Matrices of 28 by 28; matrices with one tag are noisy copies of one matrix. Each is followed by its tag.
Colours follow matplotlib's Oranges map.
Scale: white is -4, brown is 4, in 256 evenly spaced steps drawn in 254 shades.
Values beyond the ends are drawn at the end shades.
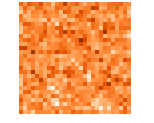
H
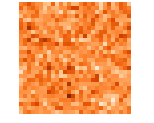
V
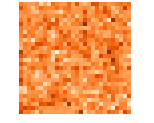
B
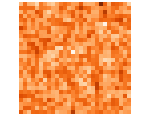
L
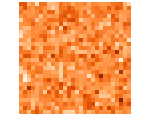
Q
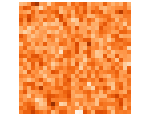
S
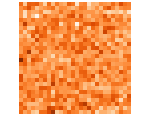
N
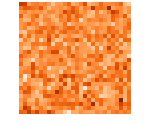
Q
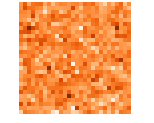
V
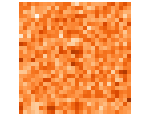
N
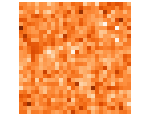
L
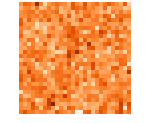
S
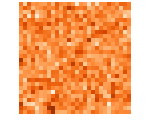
N
